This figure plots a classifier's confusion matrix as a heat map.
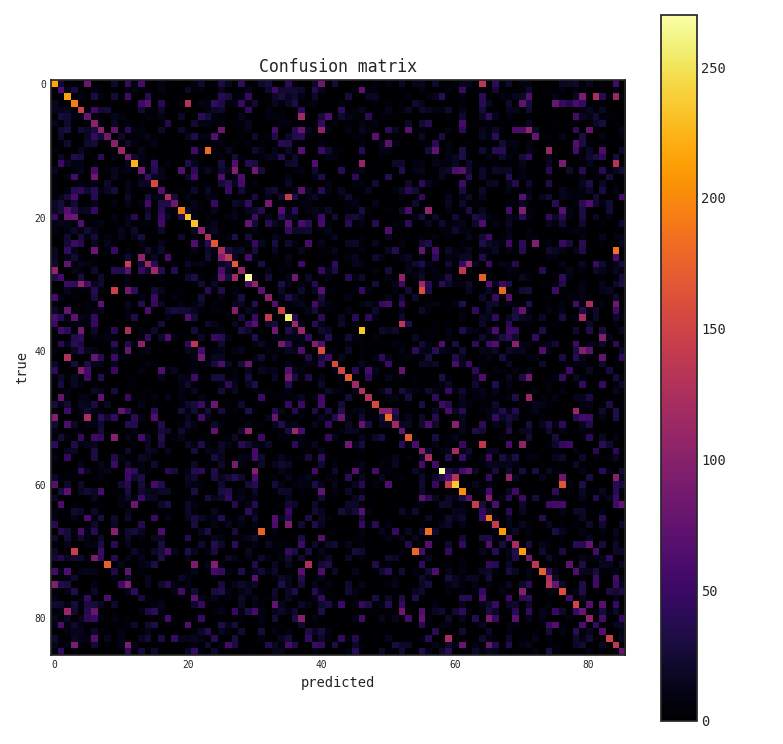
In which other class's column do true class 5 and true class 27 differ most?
11
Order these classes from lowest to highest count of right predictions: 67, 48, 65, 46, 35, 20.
46, 48, 65, 67, 20, 35
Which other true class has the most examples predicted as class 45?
58
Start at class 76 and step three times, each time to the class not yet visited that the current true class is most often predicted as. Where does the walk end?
64
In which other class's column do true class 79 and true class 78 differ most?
2
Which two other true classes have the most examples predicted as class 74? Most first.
75, 10
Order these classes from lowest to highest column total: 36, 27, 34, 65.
34, 36, 27, 65
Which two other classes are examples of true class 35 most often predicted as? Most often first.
32, 79
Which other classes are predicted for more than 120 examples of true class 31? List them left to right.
9, 55, 67
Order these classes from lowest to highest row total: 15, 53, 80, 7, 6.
6, 15, 53, 80, 7
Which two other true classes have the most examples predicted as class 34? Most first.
39, 19
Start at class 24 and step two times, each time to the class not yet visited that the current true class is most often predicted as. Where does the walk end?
8
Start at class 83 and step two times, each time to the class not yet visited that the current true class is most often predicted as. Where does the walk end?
60
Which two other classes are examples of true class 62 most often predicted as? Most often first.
65, 55
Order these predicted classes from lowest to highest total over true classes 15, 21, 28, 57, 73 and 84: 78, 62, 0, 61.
62, 78, 0, 61
